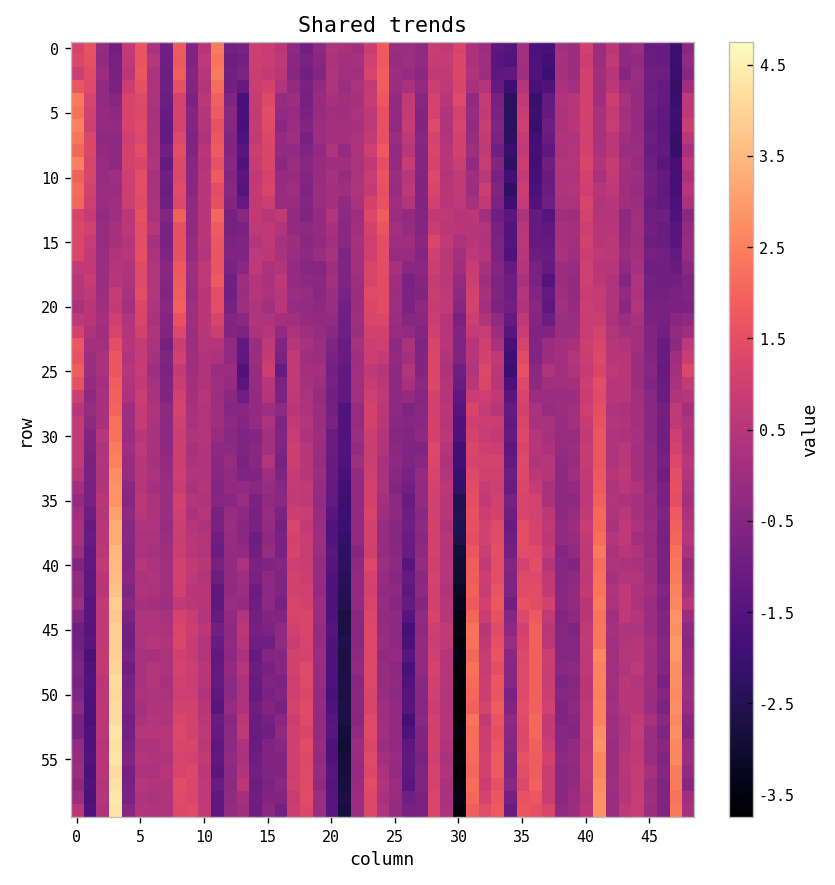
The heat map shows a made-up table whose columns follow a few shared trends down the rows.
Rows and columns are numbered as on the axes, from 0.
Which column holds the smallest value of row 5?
34
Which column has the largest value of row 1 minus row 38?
30
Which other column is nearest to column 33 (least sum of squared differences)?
18
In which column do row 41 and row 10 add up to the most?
3
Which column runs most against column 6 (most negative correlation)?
48
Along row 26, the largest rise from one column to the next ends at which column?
35
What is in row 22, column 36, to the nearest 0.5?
-0.5
